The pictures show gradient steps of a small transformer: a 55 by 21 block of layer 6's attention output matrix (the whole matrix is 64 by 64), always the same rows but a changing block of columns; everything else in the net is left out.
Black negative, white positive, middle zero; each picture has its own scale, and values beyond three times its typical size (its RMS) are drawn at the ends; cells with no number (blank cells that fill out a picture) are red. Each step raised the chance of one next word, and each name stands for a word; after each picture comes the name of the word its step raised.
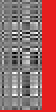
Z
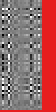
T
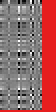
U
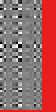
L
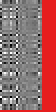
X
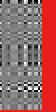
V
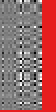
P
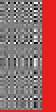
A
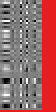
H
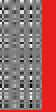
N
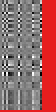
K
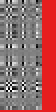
V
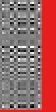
L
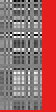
Z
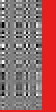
Z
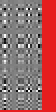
T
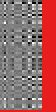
A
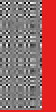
A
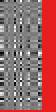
P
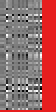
T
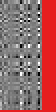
K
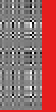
Z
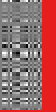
P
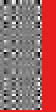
U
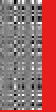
U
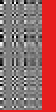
A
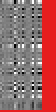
V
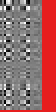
U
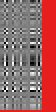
V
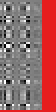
H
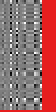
X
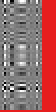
V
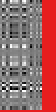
V
